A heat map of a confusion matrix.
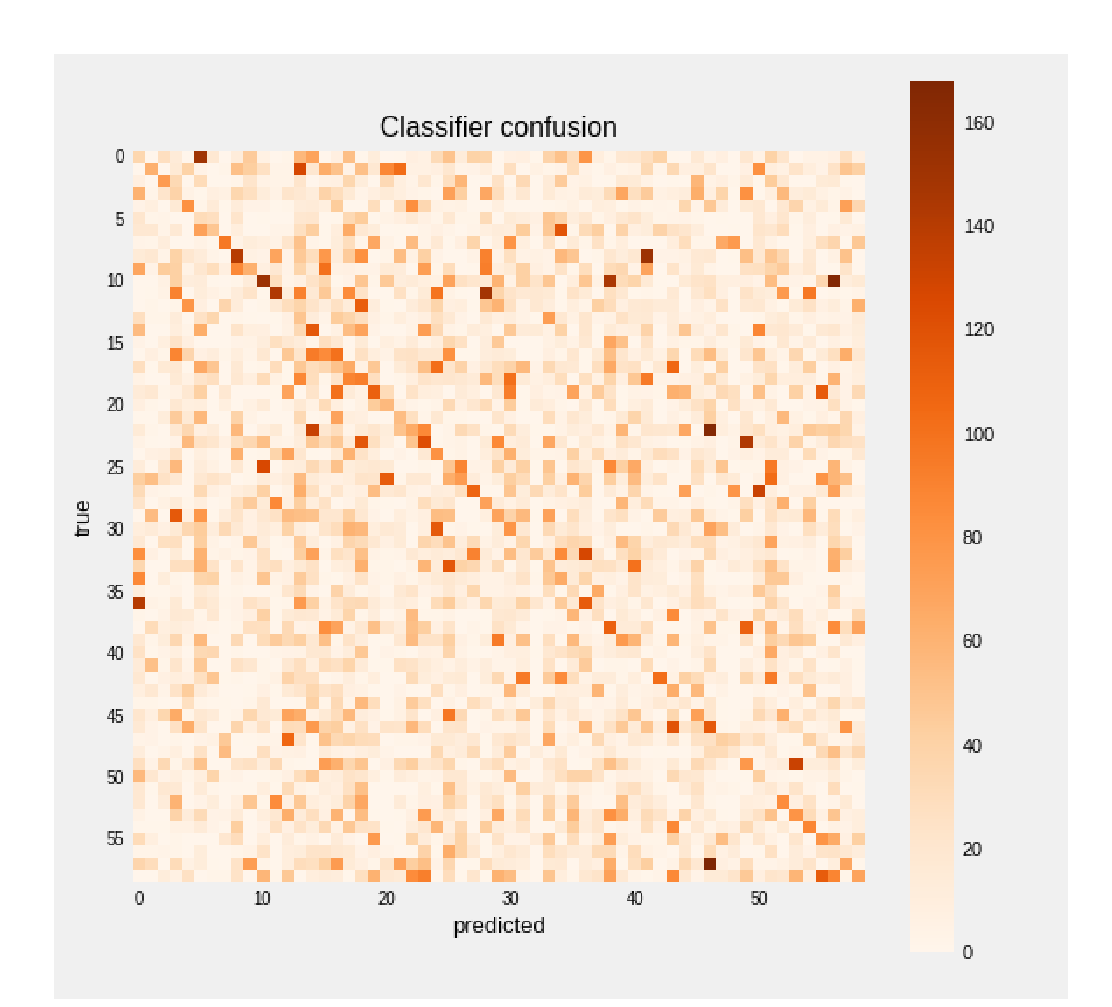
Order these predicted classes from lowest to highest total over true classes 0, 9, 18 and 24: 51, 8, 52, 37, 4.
4, 37, 52, 51, 8
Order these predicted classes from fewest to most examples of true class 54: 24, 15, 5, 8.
5, 15, 8, 24
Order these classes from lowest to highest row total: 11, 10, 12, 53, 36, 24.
24, 12, 36, 53, 11, 10
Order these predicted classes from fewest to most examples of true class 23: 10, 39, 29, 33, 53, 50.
50, 39, 53, 10, 33, 29
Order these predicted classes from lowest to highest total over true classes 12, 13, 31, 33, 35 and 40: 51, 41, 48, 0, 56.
48, 41, 0, 56, 51
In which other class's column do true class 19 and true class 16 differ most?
55
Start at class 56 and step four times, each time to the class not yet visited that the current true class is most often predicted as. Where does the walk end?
49
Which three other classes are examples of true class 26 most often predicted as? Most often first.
20, 51, 55
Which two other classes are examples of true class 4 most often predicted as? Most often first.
22, 57
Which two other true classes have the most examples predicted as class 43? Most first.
46, 17
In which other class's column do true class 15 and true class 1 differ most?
13
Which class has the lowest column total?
32
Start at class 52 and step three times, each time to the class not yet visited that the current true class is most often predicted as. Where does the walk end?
39
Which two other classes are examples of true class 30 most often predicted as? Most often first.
24, 46
